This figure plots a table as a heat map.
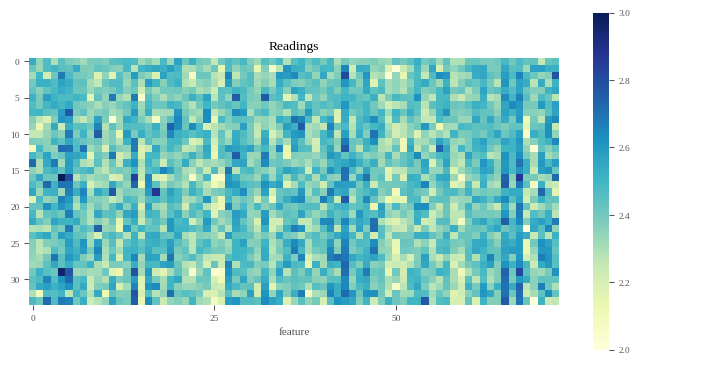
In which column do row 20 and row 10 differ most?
47
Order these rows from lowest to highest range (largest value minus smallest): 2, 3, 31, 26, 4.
4, 3, 26, 31, 2
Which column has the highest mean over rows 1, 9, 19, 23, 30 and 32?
43
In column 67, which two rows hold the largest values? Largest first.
16, 29
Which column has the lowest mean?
25
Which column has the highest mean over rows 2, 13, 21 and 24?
67
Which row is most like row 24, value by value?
3
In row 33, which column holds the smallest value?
69
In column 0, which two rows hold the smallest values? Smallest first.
12, 19
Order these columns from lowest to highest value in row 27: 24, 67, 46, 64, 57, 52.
52, 24, 57, 64, 46, 67
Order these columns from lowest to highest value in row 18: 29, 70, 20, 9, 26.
26, 20, 9, 29, 70
